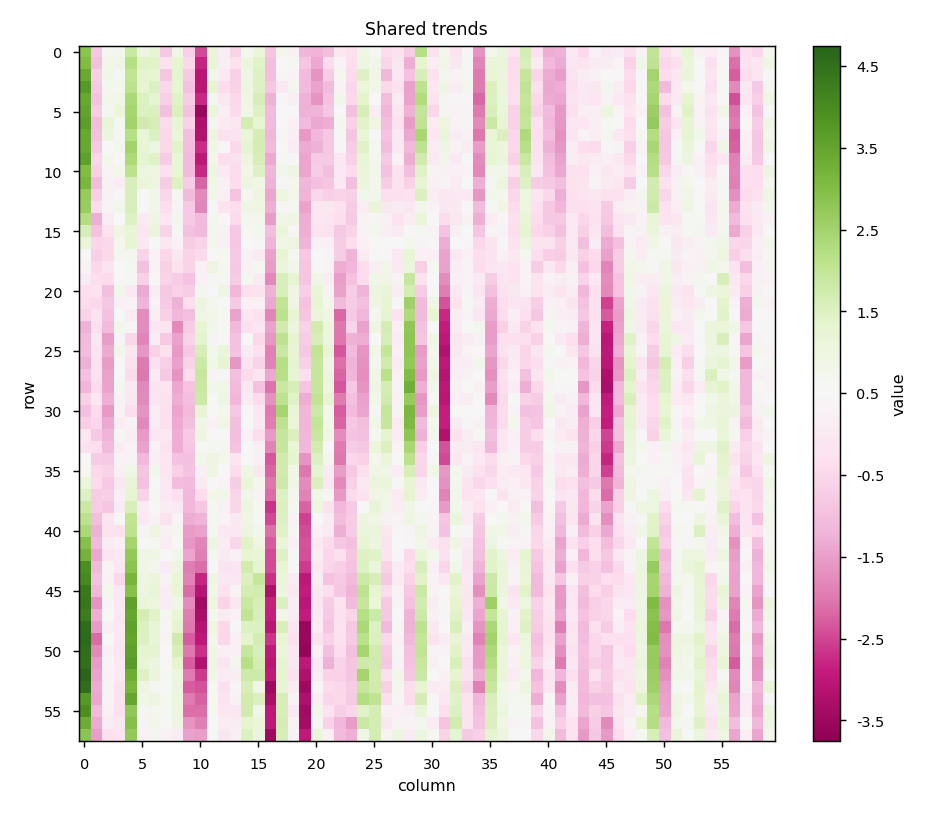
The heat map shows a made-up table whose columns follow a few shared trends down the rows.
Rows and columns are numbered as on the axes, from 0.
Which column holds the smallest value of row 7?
10
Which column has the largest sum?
0
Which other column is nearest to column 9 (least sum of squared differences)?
1
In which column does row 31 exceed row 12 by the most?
28
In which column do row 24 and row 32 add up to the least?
31
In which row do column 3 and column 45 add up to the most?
5
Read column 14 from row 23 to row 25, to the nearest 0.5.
-0.5 0.5 0
